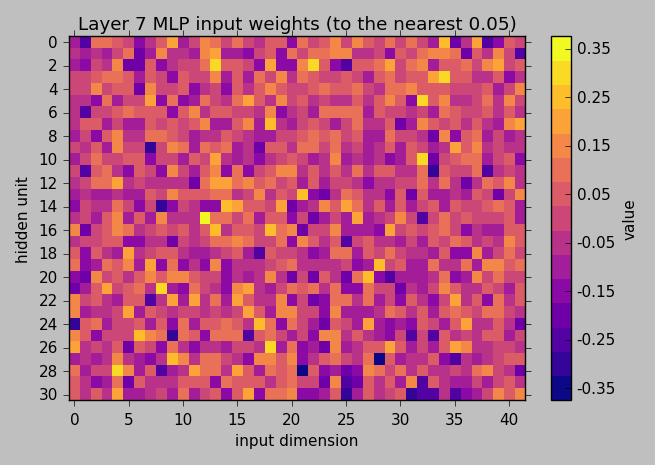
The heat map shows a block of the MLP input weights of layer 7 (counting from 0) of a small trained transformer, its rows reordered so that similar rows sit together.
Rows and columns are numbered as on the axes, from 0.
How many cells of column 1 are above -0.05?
12
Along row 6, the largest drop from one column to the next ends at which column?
19
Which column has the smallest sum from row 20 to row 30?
25
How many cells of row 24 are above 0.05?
8
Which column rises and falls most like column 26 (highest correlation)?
23
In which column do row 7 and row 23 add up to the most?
16
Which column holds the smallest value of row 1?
41
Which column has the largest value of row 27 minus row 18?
17
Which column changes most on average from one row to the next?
9
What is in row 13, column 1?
-0.05
